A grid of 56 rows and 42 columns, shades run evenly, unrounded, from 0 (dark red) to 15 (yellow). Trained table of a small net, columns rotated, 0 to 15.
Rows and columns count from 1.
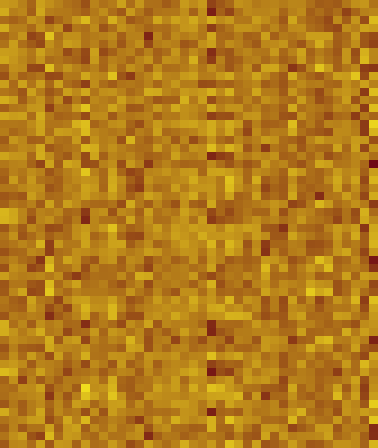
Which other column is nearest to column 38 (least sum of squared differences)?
25
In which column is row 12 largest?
42
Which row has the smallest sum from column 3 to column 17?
34
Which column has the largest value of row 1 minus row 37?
5
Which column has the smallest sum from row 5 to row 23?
41
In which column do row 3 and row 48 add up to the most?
13
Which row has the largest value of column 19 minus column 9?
35
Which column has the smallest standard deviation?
19
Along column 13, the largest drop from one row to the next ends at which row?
11
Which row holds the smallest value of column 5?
33
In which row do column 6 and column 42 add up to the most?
16
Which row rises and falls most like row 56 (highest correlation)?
31
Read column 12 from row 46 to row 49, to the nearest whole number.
8 6 7 10
